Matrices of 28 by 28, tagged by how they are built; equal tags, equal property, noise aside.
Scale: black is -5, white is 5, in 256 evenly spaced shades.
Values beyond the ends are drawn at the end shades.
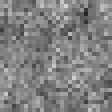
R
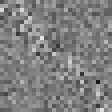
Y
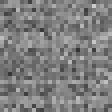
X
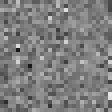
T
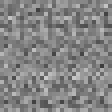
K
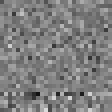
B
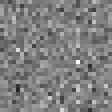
T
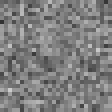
X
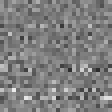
B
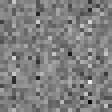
T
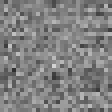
X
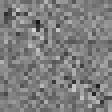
Y
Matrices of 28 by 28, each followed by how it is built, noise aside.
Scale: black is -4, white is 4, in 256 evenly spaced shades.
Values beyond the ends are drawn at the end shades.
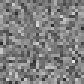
noise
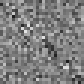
banded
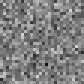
noise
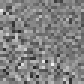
lower triangular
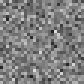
noise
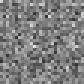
repeating columns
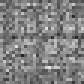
blocks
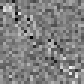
banded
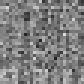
blocks
